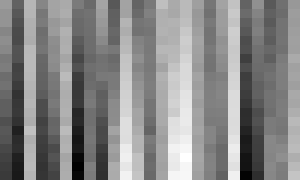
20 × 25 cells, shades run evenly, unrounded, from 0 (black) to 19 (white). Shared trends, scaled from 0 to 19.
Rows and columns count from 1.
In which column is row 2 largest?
20
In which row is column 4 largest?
1
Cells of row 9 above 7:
22
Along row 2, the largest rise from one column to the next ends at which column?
3
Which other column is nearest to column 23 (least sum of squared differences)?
8
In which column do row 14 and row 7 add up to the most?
16
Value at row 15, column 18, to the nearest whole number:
10
